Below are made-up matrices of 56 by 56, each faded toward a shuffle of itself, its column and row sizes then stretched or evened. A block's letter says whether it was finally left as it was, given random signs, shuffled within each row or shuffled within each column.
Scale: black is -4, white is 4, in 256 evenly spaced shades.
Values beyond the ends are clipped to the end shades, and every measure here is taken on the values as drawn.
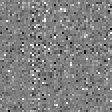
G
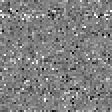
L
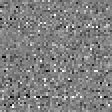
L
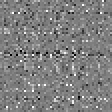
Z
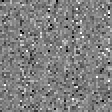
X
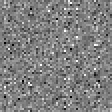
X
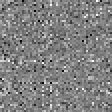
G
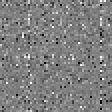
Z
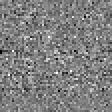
L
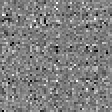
Z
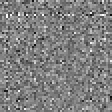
G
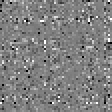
G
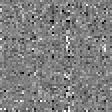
G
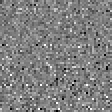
L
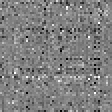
Z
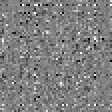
G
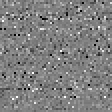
L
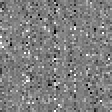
X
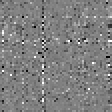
Z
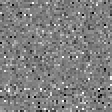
L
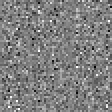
X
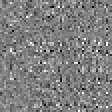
Z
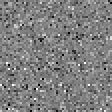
L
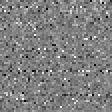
L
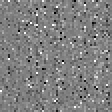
X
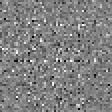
G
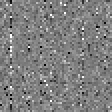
X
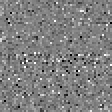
L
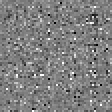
G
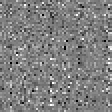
Z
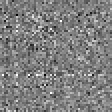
G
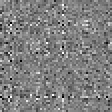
Z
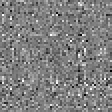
Z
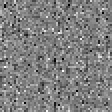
X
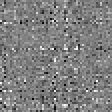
Z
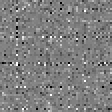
G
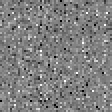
X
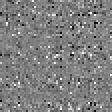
G
